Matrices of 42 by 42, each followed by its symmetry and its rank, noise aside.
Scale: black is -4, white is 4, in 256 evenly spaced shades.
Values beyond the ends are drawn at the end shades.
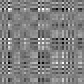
symmetric, rank one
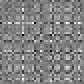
symmetric, rank two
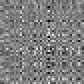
no symmetry, rank three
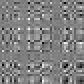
symmetric, rank two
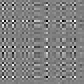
no symmetry, rank one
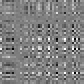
no symmetry, rank two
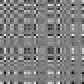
symmetric, rank one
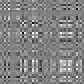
symmetric, rank two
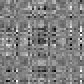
no symmetry, rank three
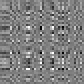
no symmetry, rank two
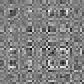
symmetric, rank three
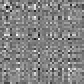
symmetric, rank three
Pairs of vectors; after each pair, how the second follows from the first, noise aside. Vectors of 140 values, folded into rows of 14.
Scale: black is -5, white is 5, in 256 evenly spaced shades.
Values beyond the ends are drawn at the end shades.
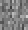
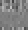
negated, partly zeroed.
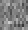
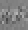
wrapped around, partly zeroed.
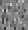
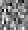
negated, scaled up.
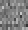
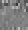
wrapped around, partly zeroed.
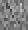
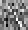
reversed, negated, scaled up.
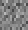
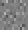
partly zeroed.
